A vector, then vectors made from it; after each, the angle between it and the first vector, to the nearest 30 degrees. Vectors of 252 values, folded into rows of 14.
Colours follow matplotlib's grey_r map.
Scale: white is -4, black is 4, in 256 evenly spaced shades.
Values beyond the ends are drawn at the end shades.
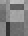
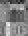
150 degrees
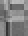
30 degrees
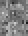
120 degrees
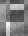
150 degrees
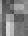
120 degrees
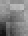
90 degrees
